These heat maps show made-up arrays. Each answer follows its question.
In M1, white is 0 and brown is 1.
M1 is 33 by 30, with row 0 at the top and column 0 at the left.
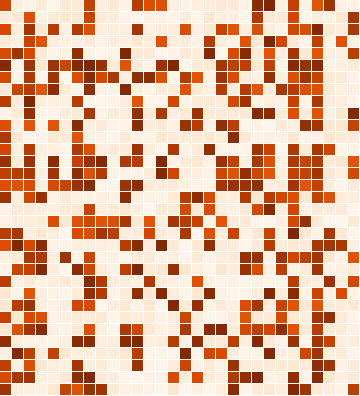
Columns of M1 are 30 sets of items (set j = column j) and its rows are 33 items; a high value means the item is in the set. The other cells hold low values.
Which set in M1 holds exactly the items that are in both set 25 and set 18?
4
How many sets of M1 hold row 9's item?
10
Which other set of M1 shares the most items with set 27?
0
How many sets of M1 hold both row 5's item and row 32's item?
8
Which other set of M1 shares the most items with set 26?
2
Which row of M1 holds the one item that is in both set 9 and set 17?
19
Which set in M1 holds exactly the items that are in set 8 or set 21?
7
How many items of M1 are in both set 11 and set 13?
6
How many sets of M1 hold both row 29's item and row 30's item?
4
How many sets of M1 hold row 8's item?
9
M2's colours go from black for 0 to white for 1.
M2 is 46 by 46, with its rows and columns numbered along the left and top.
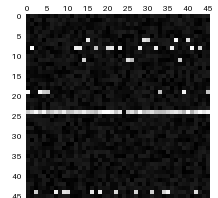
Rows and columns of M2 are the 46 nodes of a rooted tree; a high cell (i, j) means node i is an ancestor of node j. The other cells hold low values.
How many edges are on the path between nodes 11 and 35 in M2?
3
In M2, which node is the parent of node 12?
8
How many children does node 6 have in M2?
5
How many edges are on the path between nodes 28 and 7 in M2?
4
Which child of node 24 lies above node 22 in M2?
44
